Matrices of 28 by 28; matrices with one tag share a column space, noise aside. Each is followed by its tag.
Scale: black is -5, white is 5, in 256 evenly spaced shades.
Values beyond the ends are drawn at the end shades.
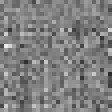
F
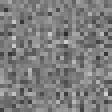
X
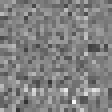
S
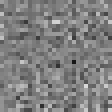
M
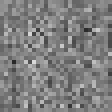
F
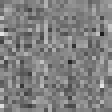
F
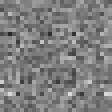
X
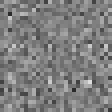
S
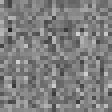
F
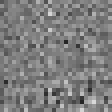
S
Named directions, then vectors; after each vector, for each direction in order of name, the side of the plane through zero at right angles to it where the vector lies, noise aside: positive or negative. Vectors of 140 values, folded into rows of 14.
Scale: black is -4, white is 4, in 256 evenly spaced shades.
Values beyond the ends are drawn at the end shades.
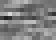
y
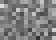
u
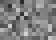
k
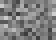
negative, positive, negative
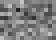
negative, negative, positive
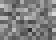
negative, positive, negative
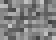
positive, positive, positive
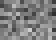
positive, negative, positive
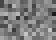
positive, negative, positive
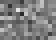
positive, positive, negative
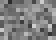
positive, positive, negative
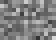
positive, positive, positive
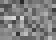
positive, negative, negative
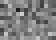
negative, negative, positive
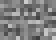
positive, positive, positive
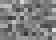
negative, positive, positive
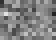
positive, negative, positive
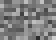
positive, positive, positive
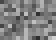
positive, positive, positive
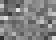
positive, positive, negative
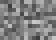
positive, positive, positive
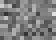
negative, positive, negative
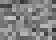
positive, negative, negative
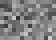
positive, negative, positive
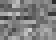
positive, negative, positive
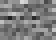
negative, positive, positive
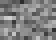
positive, negative, negative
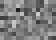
negative, negative, positive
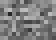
negative, positive, negative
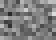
negative, positive, negative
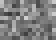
negative, positive, negative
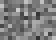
positive, positive, positive
